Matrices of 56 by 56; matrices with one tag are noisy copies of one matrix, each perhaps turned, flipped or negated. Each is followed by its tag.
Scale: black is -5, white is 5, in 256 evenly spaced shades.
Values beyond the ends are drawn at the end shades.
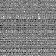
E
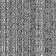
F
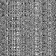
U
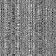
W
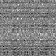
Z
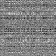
W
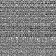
E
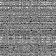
F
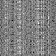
U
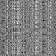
U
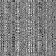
W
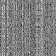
F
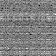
F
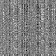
W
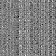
E
